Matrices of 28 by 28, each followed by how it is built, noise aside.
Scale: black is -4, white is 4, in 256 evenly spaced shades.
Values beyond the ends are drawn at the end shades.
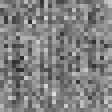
blocks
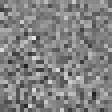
lower triangular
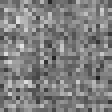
blocks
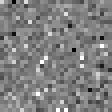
sparse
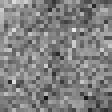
smooth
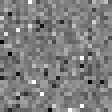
sparse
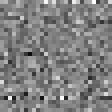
uneven rows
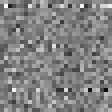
uneven rows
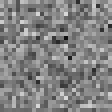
blocks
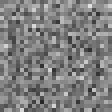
blocks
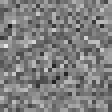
noise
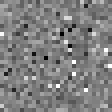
sparse
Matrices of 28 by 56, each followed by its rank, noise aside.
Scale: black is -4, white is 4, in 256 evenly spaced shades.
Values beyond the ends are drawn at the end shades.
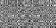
four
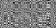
three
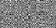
five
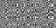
two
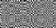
two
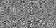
four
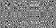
five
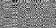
two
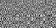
five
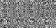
five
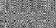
five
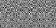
four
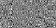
five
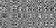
four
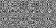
five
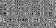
four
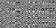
three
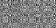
four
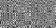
five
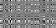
two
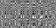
three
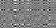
two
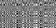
two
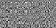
five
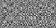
four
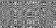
three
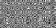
five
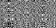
four
